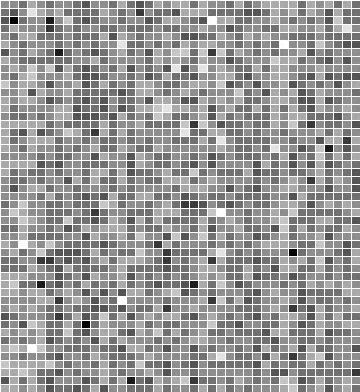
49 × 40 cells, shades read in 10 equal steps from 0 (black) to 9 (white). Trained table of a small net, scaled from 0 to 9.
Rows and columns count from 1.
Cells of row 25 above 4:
15
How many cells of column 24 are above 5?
10
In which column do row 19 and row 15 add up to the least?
37
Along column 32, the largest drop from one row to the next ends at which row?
7
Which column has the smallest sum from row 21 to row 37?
29
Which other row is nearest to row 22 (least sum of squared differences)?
35
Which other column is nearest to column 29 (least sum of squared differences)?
26
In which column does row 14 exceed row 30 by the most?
19
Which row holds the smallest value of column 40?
47
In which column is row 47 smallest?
40
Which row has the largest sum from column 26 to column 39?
1
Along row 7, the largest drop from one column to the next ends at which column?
24
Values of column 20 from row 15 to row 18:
4 4 5 4
